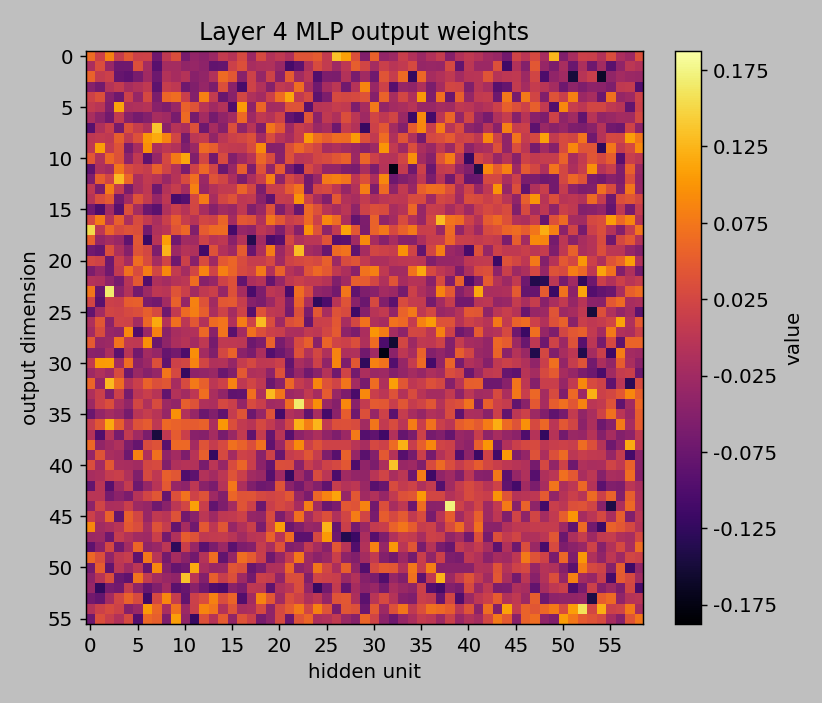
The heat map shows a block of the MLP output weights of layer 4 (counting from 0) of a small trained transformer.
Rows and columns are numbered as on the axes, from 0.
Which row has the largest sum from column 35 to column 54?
54
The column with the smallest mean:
28
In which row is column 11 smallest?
55
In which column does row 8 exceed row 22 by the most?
48
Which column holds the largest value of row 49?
52
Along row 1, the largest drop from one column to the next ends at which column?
44
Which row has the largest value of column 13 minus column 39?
53
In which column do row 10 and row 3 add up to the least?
40
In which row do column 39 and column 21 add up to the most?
4
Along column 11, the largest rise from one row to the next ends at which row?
50
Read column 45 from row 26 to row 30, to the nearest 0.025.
0.05 -0.075 -0.025 0 0
